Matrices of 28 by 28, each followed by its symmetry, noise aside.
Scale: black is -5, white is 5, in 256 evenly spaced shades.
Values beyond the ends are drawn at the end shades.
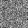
mirrored top to bottom.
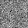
symmetric.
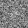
same after a half turn.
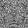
mirrored left to right.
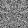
mirrored left to right.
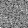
same after a half turn.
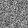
same after a half turn.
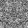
mirrored left to right.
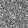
symmetric across the other diagonal.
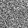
antisymmetric.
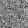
symmetric across the other diagonal.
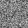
same after a half turn.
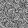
symmetric across the other diagonal.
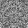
mirrored left to right.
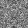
mirrored left to right.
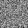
mirrored left to right.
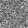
symmetric.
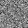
symmetric across the other diagonal.
